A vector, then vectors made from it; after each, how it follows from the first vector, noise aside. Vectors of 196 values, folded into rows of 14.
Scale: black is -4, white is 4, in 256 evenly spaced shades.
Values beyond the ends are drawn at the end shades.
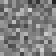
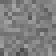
reversed, shrunk.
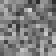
sign-scrambled.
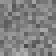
reversed, negated, shrunk.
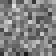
reversed.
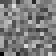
reversed.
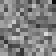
sign-scrambled.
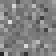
reversed, partly zeroed.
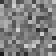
reversed.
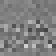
reversed, partly zeroed.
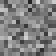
sign-scrambled.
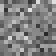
sign-scrambled.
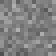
reversed, shrunk.
